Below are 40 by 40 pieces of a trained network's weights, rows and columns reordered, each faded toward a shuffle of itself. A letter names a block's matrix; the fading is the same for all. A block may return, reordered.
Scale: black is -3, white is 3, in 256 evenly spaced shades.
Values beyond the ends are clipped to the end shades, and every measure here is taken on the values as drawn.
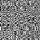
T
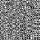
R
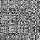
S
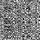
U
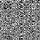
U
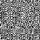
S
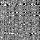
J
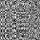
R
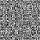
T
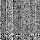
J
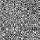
U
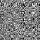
U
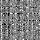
J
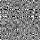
U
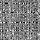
J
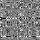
U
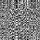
R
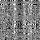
J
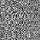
T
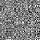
U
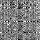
J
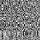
S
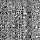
J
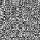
S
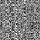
T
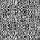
T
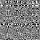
U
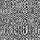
R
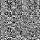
U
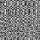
R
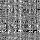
J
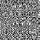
U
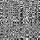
U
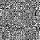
U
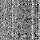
J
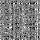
J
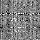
J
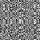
R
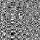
U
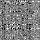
J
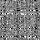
J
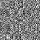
S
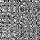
U
